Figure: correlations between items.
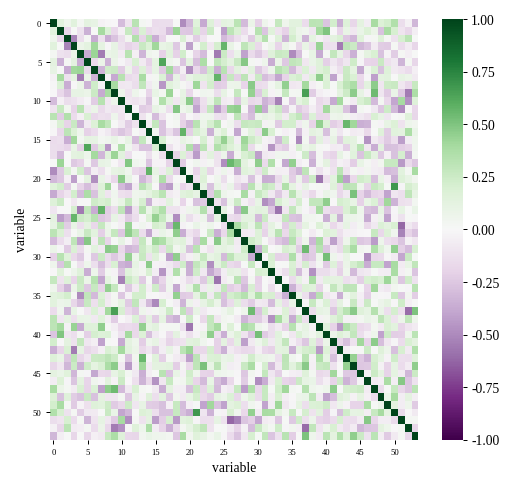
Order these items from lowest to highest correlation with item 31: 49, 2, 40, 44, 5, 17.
49, 40, 17, 5, 44, 2
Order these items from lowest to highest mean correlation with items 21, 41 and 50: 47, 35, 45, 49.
49, 35, 45, 47
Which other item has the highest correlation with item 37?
9
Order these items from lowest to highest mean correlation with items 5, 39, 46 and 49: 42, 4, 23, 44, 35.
4, 42, 44, 35, 23
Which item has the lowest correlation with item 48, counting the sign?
40
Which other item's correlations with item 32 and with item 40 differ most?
23
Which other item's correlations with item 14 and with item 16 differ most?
5
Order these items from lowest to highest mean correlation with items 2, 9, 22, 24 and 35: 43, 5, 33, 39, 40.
33, 40, 43, 39, 5
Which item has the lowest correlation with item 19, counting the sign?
0
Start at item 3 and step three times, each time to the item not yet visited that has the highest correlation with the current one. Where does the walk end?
28
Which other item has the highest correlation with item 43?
13
